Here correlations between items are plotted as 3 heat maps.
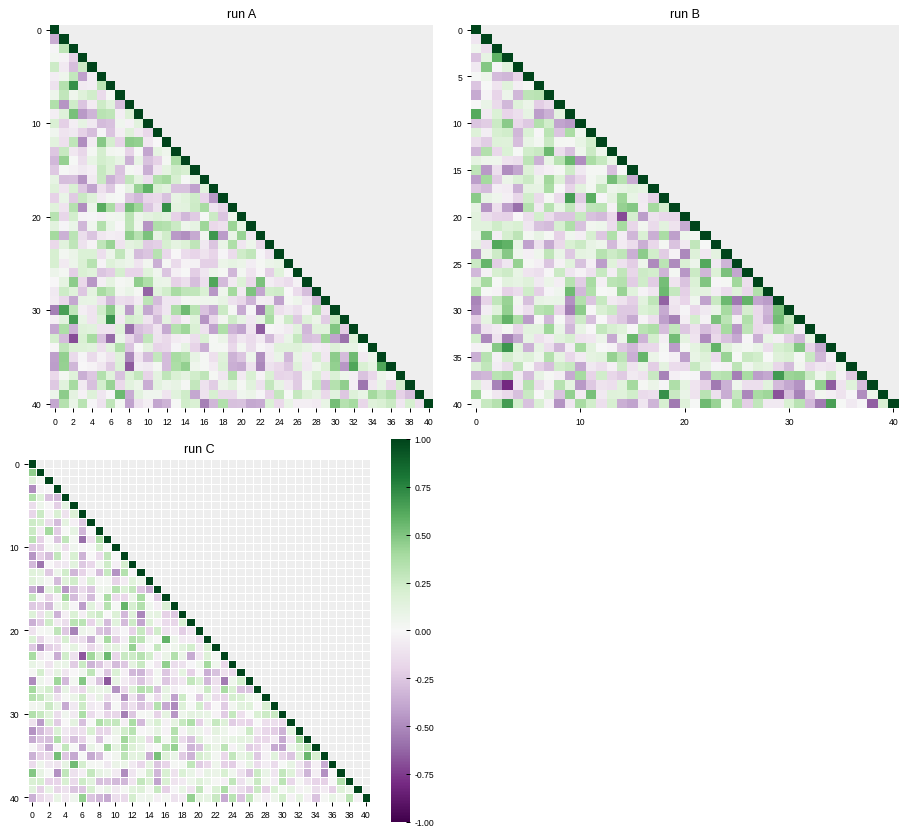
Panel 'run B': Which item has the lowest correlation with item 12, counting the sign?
25
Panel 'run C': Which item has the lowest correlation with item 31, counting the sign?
1
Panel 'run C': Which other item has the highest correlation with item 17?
11
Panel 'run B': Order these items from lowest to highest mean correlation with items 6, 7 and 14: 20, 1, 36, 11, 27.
20, 36, 1, 27, 11
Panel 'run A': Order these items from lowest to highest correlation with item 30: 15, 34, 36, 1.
34, 15, 36, 1
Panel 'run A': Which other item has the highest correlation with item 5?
19
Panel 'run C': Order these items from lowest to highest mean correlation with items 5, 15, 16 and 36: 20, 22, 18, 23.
20, 23, 18, 22
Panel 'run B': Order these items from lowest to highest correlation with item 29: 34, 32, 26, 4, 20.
20, 4, 34, 32, 26
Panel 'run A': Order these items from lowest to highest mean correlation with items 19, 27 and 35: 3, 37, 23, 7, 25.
3, 25, 7, 23, 37
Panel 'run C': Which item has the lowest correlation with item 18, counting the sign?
13
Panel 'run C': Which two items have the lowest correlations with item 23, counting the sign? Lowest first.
6, 26
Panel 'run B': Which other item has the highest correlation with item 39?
18
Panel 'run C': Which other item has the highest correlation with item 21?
16
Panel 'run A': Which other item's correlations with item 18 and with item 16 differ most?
40
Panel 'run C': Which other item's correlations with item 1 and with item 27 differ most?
12
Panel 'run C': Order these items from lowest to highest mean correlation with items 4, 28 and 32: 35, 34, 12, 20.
20, 35, 12, 34
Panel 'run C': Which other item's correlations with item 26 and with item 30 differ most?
0
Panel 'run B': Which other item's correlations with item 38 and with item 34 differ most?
3
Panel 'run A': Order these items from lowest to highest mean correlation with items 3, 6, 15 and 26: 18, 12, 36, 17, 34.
17, 12, 36, 34, 18
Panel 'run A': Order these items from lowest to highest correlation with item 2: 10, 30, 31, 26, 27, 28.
26, 10, 28, 30, 27, 31
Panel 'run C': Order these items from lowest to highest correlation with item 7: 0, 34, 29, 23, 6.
6, 29, 34, 0, 23
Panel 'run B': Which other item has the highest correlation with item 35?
16
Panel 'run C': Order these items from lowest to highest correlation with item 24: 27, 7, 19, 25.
7, 25, 19, 27
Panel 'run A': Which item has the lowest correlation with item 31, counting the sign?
33
